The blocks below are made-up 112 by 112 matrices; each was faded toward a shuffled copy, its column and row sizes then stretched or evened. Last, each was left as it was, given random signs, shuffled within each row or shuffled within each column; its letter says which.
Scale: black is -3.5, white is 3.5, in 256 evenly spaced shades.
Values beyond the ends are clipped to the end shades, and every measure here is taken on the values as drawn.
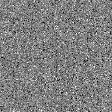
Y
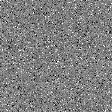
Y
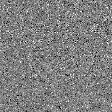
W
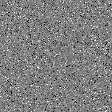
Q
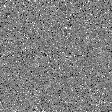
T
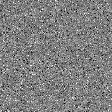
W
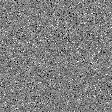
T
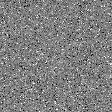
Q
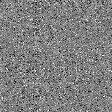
W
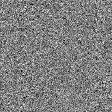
W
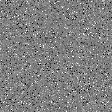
Y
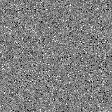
W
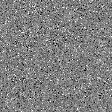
Y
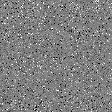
W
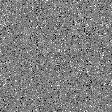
W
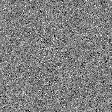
Q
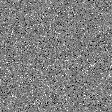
T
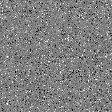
Y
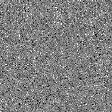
W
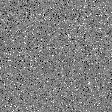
T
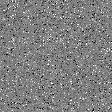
Y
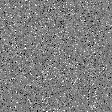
Q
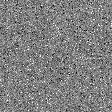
Q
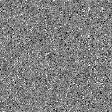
W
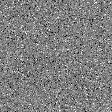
Q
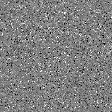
W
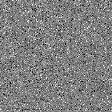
W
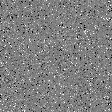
Q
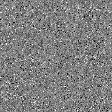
W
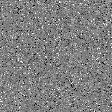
W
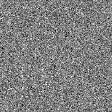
Y
